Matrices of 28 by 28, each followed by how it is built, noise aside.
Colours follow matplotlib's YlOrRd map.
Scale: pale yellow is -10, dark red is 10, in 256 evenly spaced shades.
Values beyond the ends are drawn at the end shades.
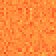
low rank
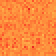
low rank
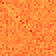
diagonal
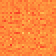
low rank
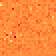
sparse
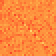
diagonal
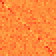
diagonal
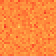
low rank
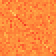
diagonal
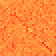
diagonal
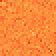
diagonal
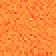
low rank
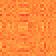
low rank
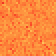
diagonal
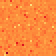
sparse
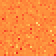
sparse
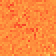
block diagonal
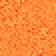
block diagonal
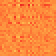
low rank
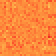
low rank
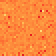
sparse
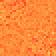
block diagonal
